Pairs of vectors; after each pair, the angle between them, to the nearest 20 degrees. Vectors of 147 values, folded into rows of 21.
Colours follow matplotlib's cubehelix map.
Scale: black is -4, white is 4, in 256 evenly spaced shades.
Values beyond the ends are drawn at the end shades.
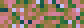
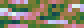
100 degrees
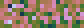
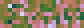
160 degrees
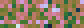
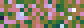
80 degrees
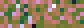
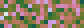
80 degrees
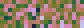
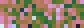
100 degrees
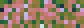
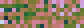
140 degrees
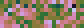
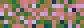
120 degrees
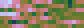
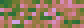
140 degrees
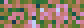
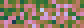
40 degrees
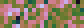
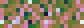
120 degrees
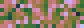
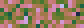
40 degrees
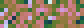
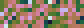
20 degrees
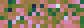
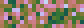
80 degrees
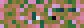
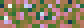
100 degrees
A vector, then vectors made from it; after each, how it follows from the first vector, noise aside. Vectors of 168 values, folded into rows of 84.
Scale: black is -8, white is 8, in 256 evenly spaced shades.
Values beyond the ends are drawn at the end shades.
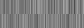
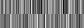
negated, scaled up.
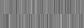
wrapped around, negated, partly zeroed.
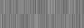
negated, shrunk.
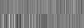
reversed, negated, partly zeroed.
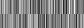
negated, scaled up.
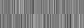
wrapped around.
